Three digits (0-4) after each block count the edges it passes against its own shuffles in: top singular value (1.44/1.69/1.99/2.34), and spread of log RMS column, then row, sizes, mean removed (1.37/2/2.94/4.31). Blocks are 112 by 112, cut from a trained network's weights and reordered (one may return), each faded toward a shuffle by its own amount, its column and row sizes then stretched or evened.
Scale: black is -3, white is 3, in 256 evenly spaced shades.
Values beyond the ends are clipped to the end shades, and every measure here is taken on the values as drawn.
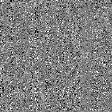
0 3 2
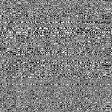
3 0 4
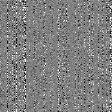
1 4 0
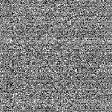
2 1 1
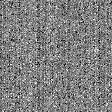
2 1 1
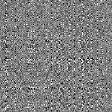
3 3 2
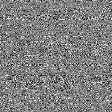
2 0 3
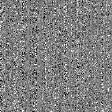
0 3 0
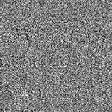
3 0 2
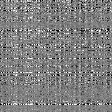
4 1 4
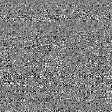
1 1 3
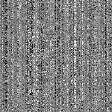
4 3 2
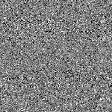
1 0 2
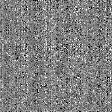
2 2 2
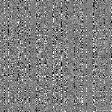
3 4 2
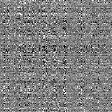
3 3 2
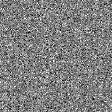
1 1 2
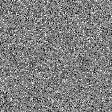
0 0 1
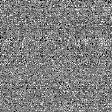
1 1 2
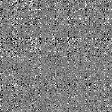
0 3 3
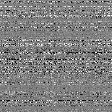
2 1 4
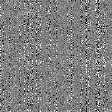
0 4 0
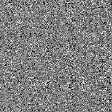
1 2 2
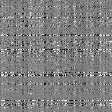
4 1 4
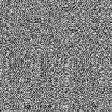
4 0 1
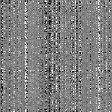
4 4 2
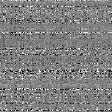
2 2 4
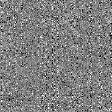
0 3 1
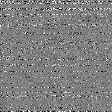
0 1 4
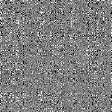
1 3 3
